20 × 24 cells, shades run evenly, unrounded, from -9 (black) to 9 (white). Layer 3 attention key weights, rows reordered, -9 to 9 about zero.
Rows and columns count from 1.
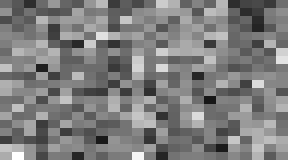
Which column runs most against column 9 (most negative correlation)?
23
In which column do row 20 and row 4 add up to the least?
14
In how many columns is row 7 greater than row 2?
17
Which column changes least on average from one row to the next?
16
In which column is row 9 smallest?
4
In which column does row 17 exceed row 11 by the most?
21
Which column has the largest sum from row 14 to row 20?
12
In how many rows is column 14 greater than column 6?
10
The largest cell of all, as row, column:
20, 2
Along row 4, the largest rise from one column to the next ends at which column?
6
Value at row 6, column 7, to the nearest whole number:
-6
